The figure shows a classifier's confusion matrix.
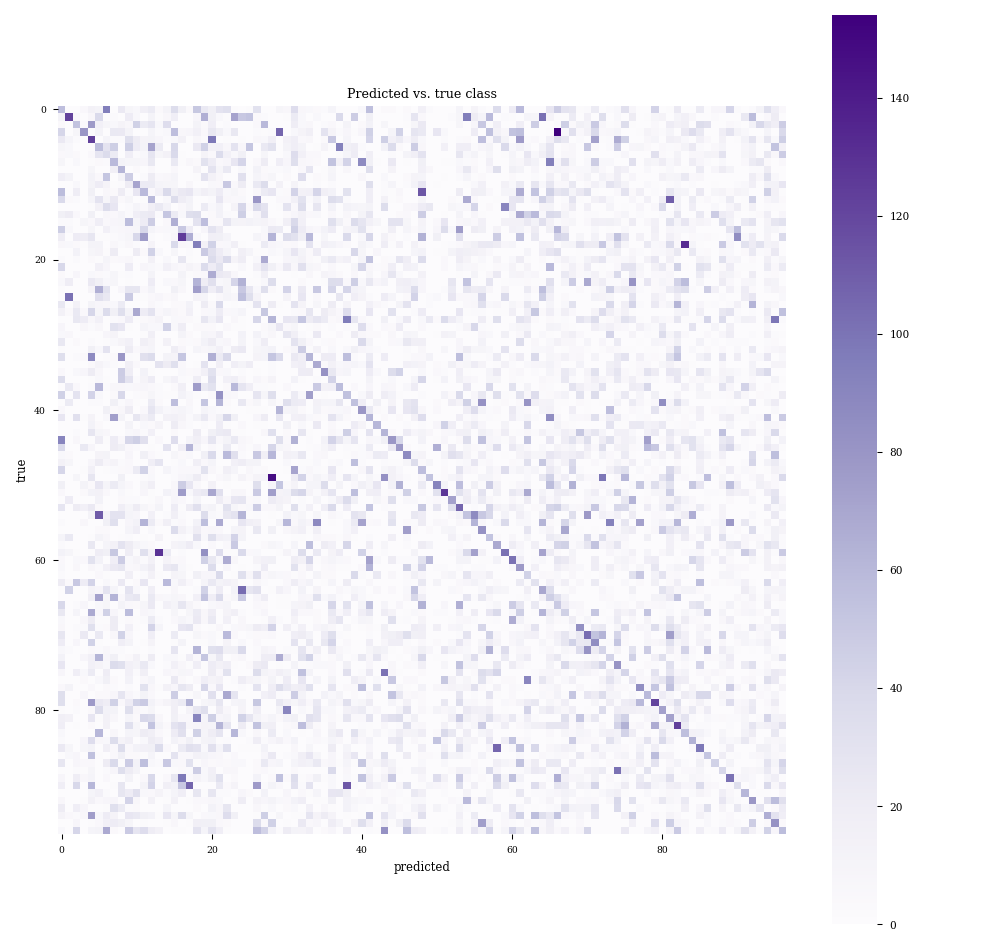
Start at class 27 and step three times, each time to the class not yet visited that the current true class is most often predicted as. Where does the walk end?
20
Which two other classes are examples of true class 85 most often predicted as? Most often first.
58, 61
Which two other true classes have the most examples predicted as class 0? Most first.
44, 11
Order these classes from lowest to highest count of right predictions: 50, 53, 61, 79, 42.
42, 61, 50, 53, 79
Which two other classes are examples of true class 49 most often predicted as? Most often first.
28, 72
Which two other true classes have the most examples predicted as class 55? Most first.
54, 59
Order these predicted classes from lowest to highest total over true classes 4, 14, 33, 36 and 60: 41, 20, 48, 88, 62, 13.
13, 62, 88, 48, 41, 20
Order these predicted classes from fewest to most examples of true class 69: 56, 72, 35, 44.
44, 35, 72, 56
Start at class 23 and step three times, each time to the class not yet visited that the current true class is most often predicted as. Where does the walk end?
77
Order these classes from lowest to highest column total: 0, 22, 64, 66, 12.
64, 22, 66, 0, 12
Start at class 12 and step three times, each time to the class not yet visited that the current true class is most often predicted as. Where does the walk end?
83
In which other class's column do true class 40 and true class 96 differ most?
43
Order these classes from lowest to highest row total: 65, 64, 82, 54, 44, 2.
64, 65, 2, 54, 82, 44
